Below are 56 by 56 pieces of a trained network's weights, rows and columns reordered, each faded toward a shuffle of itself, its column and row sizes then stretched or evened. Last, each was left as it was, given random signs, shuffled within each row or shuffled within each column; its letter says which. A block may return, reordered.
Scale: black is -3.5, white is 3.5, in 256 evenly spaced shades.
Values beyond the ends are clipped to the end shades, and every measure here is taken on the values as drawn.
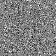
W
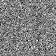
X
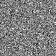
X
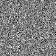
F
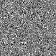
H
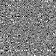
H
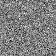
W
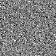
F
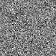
H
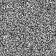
W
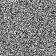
X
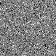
W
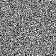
X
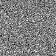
X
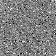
X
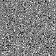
F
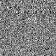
H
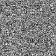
H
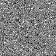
X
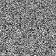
H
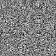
H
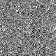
H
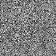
F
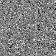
F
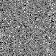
H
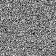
X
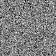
W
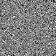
F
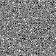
F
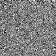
H
